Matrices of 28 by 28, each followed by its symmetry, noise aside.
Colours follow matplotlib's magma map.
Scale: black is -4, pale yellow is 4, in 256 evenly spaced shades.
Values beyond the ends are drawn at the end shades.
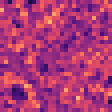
symmetric across the other diagonal.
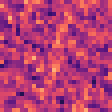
same after a half turn.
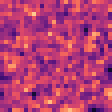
antisymmetric.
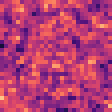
no symmetry.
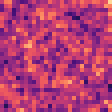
symmetric across the other diagonal.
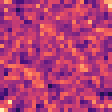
symmetric across the other diagonal.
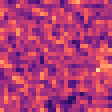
antisymmetric.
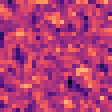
antisymmetric.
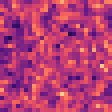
mirrored top to bottom.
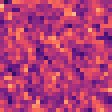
antisymmetric.
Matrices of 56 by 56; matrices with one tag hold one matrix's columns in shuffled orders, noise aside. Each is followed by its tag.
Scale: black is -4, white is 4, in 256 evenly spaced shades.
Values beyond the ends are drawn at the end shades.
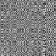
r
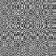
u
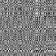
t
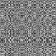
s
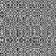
s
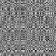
t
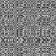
s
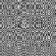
u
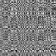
t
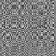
u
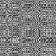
s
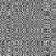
r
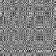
t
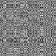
s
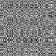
s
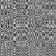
u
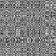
s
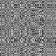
s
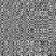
r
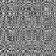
t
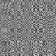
r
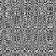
t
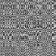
u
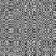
r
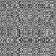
s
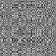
s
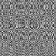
u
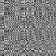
t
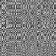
u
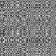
s
